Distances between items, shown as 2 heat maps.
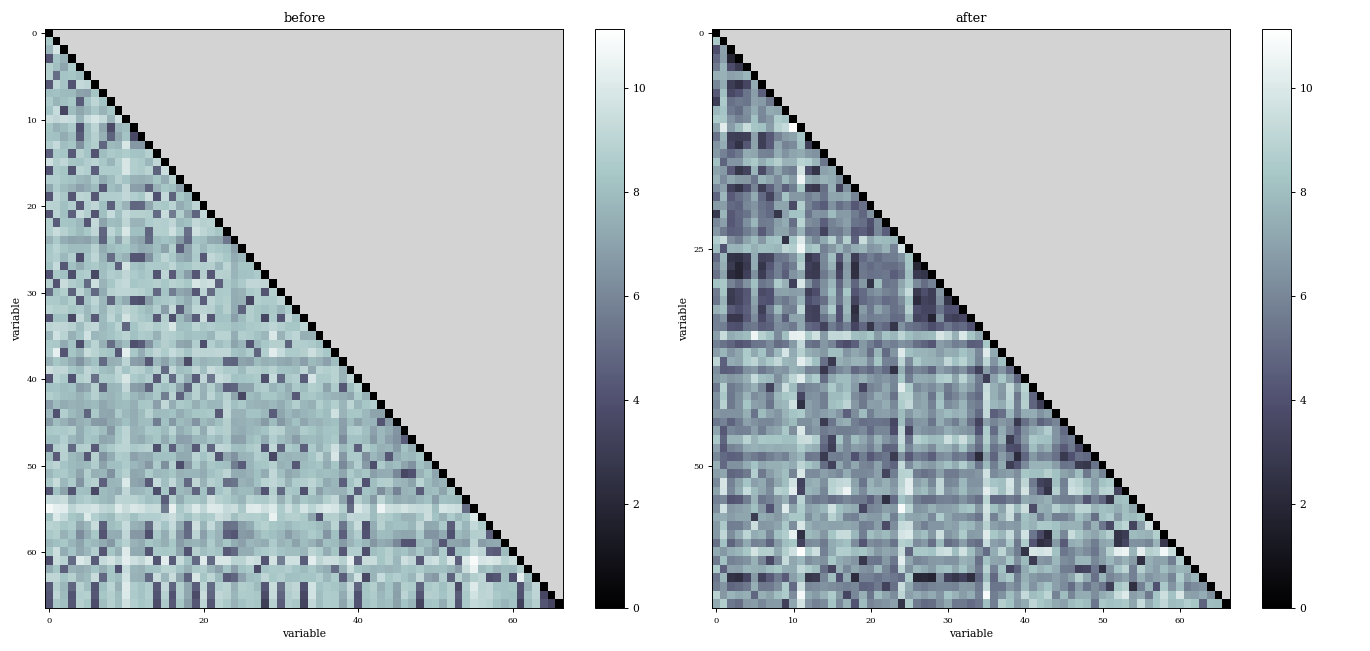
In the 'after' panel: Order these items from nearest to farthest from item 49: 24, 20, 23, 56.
23, 20, 56, 24
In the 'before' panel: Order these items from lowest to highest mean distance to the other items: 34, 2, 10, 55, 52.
52, 2, 34, 10, 55
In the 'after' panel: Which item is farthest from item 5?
35
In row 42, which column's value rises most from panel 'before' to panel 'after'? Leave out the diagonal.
25
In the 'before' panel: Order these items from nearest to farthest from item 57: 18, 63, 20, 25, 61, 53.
63, 18, 25, 20, 53, 61
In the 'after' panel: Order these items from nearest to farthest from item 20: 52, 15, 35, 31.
31, 15, 52, 35
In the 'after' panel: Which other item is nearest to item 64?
54
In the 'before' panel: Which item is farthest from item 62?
55
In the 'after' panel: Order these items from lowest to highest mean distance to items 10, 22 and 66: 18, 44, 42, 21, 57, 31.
18, 31, 57, 21, 44, 42
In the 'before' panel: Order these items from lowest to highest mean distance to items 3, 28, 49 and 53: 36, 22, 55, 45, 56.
45, 22, 36, 56, 55
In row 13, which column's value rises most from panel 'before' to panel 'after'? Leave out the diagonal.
60
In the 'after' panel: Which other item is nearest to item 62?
50
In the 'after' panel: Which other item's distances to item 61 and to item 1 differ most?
55
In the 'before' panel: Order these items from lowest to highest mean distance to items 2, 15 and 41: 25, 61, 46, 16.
25, 46, 16, 61
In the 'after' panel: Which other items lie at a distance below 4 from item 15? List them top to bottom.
38, 47, 48, 50, 62
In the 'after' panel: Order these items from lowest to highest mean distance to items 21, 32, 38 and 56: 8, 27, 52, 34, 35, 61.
34, 27, 8, 61, 52, 35
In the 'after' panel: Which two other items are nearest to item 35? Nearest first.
40, 60
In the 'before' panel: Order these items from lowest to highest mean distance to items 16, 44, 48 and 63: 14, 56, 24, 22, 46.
14, 24, 22, 46, 56
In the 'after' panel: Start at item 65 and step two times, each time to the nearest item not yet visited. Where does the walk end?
36
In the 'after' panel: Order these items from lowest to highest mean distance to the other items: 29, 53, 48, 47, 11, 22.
22, 48, 29, 47, 53, 11
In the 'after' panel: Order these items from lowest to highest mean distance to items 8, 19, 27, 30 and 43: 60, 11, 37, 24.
11, 37, 24, 60
